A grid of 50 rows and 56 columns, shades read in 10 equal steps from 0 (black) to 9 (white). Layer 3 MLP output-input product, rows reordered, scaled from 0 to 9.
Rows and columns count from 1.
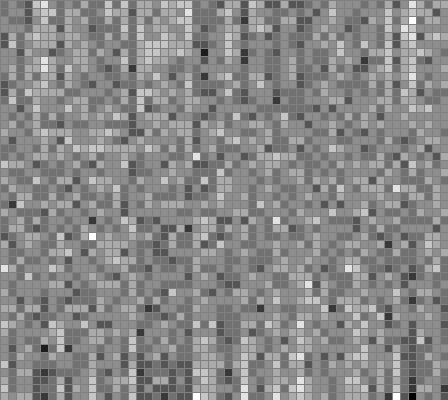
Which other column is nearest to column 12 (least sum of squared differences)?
8
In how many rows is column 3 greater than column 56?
18
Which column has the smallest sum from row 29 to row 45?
52
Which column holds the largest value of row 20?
25
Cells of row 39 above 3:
48
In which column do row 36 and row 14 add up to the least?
40
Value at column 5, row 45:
5
